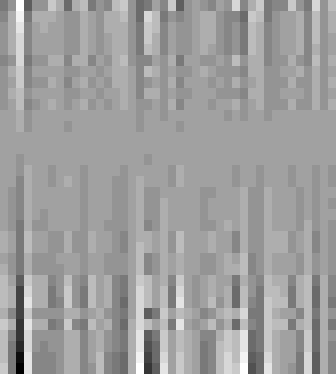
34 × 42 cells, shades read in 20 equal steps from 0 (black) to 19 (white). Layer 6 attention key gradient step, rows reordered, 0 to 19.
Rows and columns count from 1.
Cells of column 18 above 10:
25
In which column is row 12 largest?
3
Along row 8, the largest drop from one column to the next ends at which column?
4
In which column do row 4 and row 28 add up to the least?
30
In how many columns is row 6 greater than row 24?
15
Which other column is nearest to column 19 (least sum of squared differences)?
20
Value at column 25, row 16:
12
